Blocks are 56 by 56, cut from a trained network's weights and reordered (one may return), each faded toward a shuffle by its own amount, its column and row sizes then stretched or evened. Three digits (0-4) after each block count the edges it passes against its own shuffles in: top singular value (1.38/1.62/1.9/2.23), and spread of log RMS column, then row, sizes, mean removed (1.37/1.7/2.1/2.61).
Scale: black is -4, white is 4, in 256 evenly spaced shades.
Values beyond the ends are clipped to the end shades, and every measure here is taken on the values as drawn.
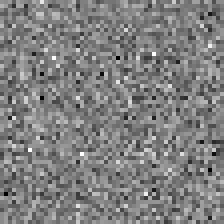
1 2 1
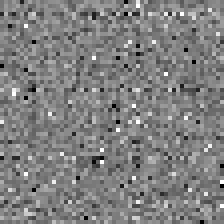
2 1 0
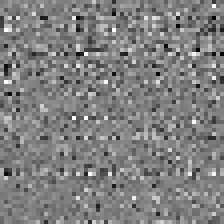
3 2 3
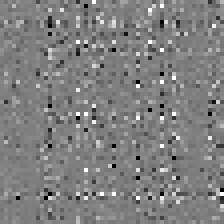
2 4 2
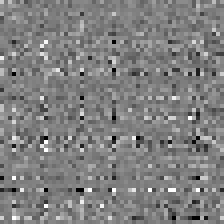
2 3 4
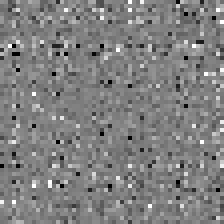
1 3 2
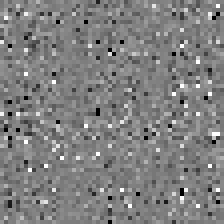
0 3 1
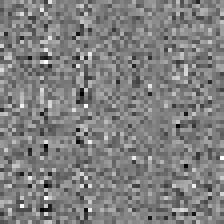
2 4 0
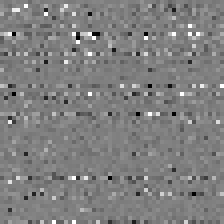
1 1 4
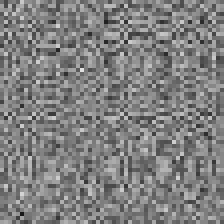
4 2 2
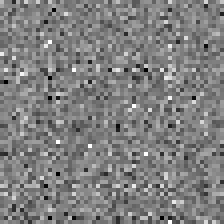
2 2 1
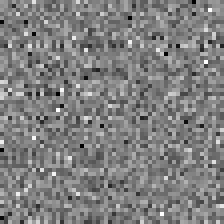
3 0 0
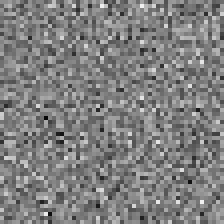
3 1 1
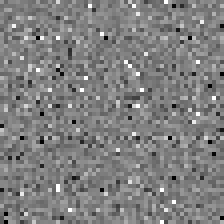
0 0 1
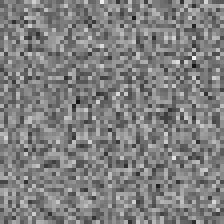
3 1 0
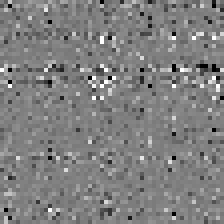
1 2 3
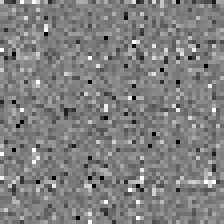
1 2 1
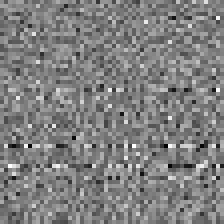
4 0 2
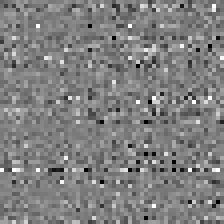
1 2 4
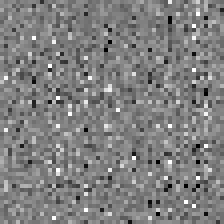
1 3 0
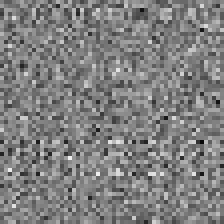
3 0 2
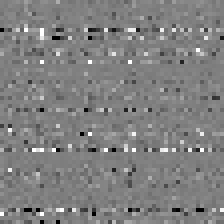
3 1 4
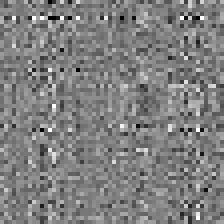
3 4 3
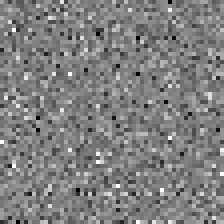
0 0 1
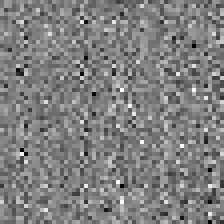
3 3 0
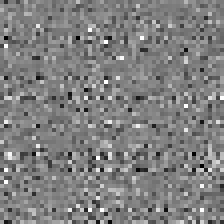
3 2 3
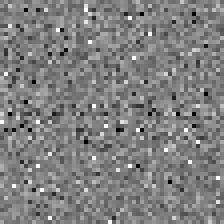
0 0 0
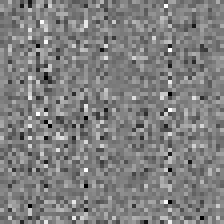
1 4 2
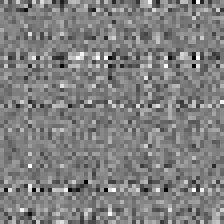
4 1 4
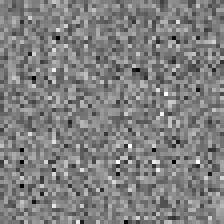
1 2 1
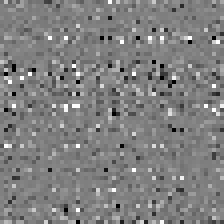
0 2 4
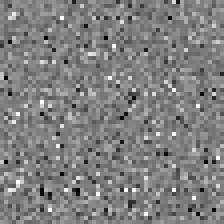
0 1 1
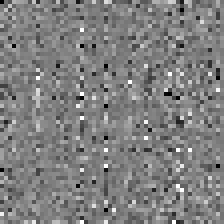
0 4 2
